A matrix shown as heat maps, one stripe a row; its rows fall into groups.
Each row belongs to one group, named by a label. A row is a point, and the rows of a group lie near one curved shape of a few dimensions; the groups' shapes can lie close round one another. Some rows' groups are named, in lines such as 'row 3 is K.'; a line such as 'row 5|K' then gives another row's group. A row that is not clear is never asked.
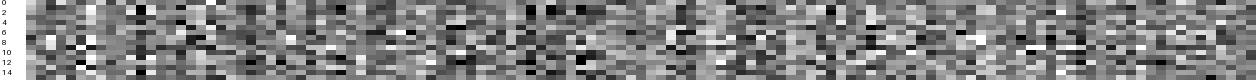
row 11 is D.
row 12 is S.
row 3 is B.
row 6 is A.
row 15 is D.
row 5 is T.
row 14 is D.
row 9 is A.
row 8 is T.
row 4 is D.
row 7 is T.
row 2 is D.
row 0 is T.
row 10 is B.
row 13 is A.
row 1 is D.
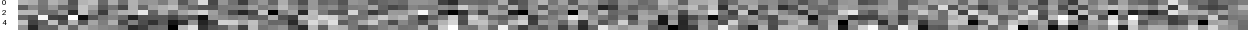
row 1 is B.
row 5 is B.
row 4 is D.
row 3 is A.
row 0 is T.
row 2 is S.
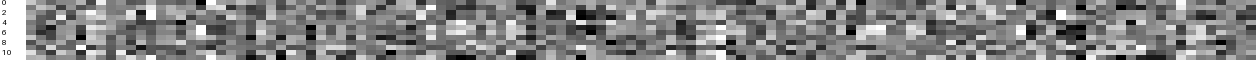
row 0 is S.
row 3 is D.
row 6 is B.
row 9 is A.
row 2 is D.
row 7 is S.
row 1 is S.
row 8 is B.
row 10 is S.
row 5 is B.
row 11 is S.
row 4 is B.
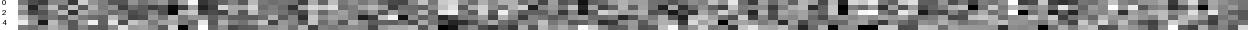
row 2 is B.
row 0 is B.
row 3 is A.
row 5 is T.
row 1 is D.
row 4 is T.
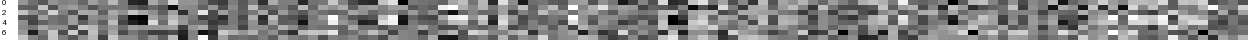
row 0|A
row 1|B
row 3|A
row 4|A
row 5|T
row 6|D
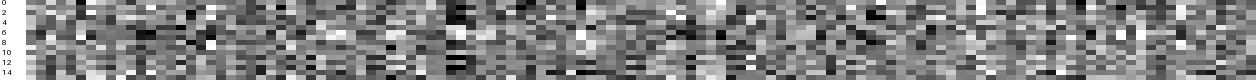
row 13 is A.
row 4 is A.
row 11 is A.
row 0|T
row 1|S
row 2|T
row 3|T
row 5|D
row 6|A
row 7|A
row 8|T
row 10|B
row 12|D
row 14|D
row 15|S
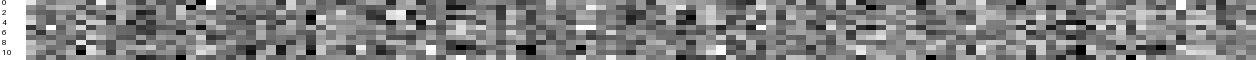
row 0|S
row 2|A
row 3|A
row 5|B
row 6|B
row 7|B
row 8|A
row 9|S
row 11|B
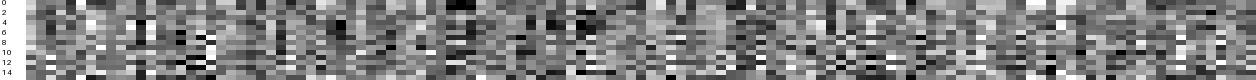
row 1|A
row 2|D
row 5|D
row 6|D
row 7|S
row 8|D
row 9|S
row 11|T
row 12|D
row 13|T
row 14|D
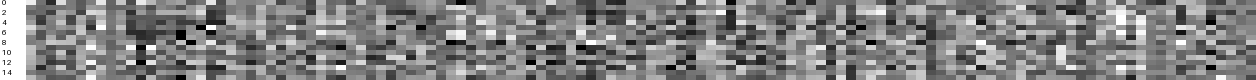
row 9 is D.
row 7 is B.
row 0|T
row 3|D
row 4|D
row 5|S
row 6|D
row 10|D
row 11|A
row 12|D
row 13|D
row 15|D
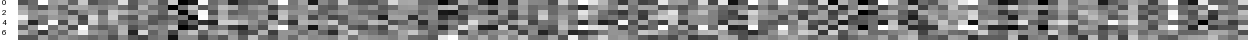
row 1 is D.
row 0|T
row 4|D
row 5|T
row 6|D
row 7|B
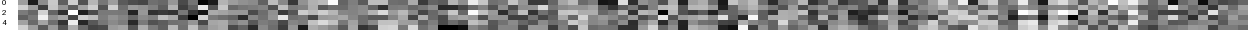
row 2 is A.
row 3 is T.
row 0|D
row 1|T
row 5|A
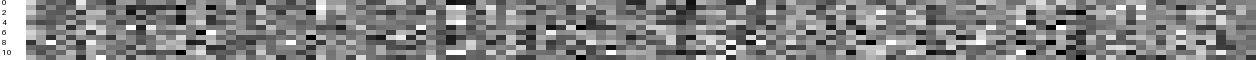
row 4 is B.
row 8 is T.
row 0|A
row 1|D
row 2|S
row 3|D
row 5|D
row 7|A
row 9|B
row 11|T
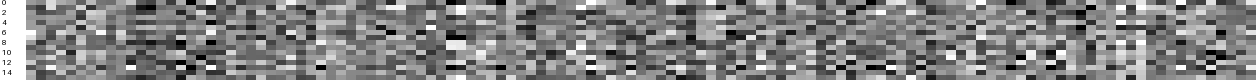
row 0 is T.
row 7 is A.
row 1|A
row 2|B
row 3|T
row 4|D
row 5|S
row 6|S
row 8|D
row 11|B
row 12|D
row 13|T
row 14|D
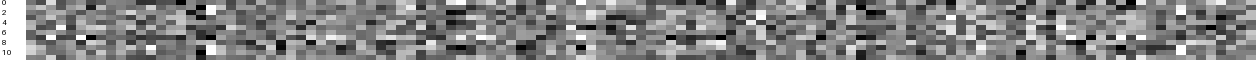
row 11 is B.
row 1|S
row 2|T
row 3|B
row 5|D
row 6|B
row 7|A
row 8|S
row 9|S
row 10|S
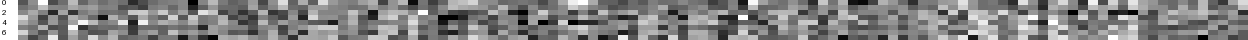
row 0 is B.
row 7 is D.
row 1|B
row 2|S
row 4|D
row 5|A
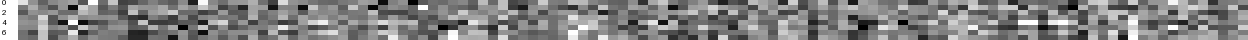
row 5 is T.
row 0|S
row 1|S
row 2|B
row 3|B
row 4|A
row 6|A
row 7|B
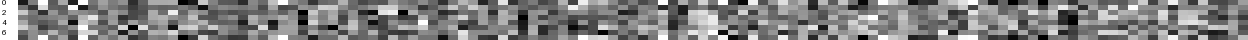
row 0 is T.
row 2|A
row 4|S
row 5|D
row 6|B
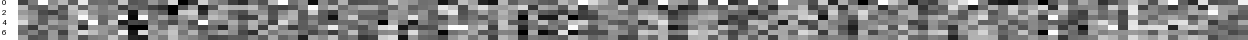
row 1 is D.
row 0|T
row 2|D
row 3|D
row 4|S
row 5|A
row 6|D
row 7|A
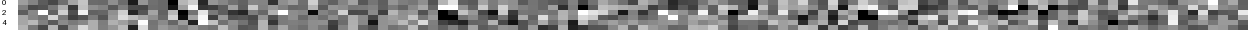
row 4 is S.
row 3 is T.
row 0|D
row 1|B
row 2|T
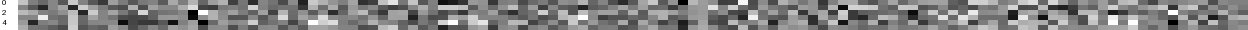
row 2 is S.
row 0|A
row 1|B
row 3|B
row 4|D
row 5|A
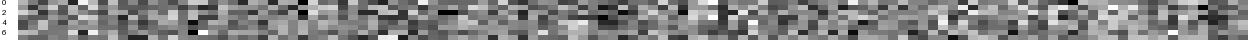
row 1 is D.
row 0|S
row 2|A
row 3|B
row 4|B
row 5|B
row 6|S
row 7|A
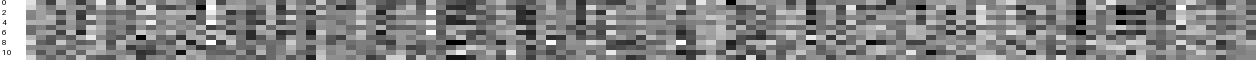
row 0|T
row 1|S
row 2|S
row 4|S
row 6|S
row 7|D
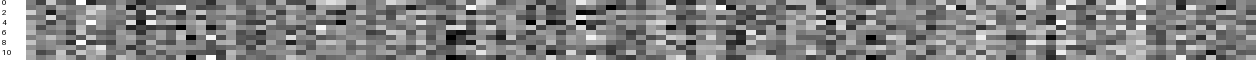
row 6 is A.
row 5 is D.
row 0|A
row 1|B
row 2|D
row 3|B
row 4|D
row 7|T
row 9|B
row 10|D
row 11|T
